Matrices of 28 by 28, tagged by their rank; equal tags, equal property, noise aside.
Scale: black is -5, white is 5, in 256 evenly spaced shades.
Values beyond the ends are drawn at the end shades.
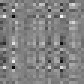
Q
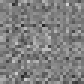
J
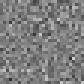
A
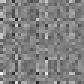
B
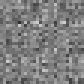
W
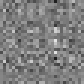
W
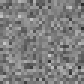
A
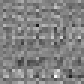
W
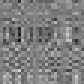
B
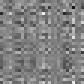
B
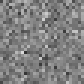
A
